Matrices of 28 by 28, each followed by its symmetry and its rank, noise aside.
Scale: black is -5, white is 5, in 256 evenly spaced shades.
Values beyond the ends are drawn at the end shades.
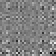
no symmetry, rank three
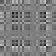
symmetric, rank one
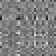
no symmetry, rank three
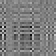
no symmetry, rank one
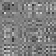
no symmetry, rank three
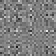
no symmetry, rank three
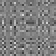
no symmetry, rank three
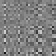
no symmetry, rank two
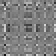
no symmetry, rank two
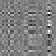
no symmetry, rank one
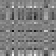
no symmetry, rank one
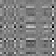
no symmetry, rank one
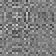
no symmetry, rank three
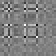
symmetric, rank one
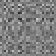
no symmetry, rank two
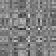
no symmetry, rank two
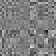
antisymmetric, rank two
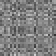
antisymmetric, rank two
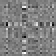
antisymmetric, rank two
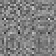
no symmetry, rank three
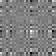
symmetric, rank one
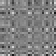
symmetric, rank one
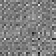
symmetric, rank three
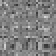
no symmetry, rank three
